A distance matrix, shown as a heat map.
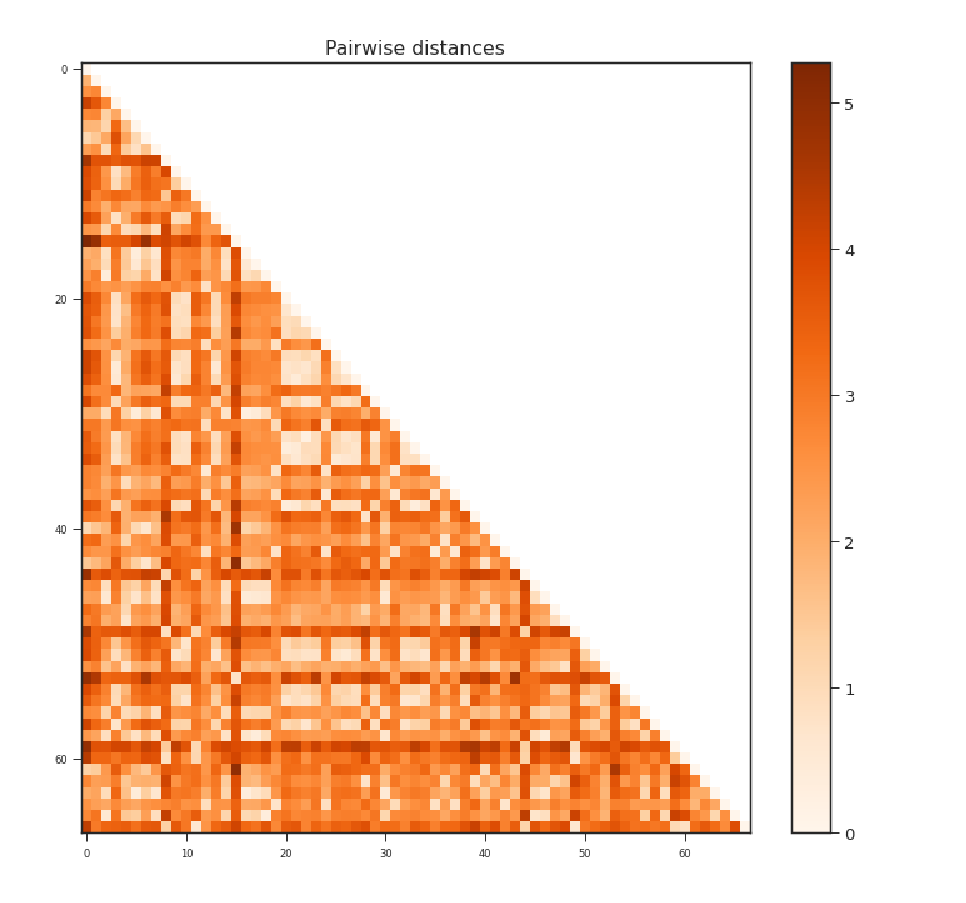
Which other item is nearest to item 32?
22
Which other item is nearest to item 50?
10
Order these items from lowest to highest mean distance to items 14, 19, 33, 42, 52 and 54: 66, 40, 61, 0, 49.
40, 61, 0, 66, 49
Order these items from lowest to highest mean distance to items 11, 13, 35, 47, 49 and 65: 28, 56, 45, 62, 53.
56, 45, 62, 28, 53
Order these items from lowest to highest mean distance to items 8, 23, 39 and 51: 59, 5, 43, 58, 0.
58, 5, 43, 59, 0
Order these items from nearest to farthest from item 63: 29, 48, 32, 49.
48, 32, 29, 49
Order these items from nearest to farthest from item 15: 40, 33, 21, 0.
21, 33, 40, 0
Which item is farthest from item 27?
59
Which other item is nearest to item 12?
35
